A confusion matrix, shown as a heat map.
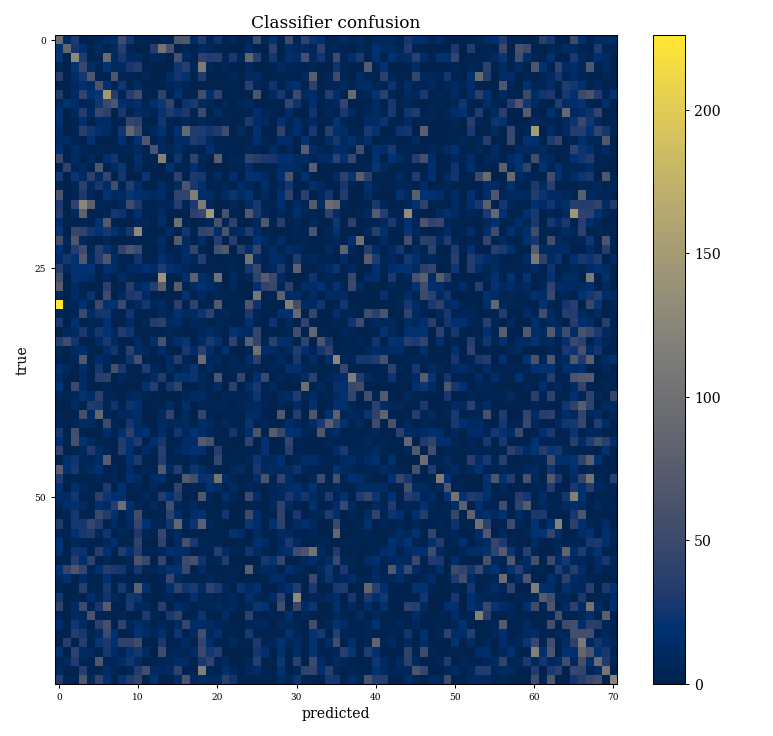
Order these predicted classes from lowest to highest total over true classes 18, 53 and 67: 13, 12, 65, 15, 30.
12, 30, 13, 65, 15
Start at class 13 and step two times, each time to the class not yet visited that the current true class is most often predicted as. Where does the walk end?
15
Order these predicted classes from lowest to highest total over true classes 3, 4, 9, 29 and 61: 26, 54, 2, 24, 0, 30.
26, 2, 54, 24, 30, 0
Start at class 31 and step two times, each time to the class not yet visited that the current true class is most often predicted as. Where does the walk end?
49
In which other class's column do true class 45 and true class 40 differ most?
66
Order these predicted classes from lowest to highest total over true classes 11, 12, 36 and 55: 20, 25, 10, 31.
20, 25, 10, 31
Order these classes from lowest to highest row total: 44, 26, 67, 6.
44, 67, 26, 6
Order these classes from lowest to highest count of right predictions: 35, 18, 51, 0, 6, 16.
16, 51, 0, 18, 35, 6
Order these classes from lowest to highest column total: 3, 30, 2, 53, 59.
53, 59, 30, 2, 3
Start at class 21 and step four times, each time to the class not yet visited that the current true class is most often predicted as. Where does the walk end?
41
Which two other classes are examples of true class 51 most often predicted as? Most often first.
8, 59
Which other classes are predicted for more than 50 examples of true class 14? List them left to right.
5, 32, 56
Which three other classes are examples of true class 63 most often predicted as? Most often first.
53, 69, 4
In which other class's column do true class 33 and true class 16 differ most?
24
